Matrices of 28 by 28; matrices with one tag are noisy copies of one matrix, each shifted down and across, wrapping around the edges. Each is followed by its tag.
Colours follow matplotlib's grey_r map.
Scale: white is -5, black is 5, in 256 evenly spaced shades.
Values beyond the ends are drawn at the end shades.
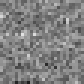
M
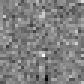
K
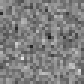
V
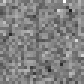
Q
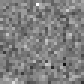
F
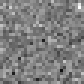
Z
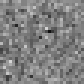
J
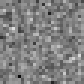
J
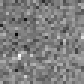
M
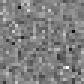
J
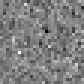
V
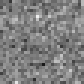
M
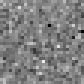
J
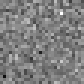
V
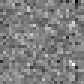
K
